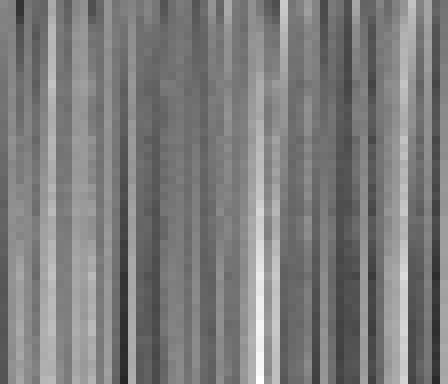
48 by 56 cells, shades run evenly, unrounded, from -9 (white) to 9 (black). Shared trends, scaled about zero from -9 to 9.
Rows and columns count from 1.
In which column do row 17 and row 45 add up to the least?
33
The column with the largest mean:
55
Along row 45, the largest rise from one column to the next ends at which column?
52
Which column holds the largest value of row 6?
44
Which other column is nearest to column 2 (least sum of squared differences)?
4
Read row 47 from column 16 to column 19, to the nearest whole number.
6 -3 3 2
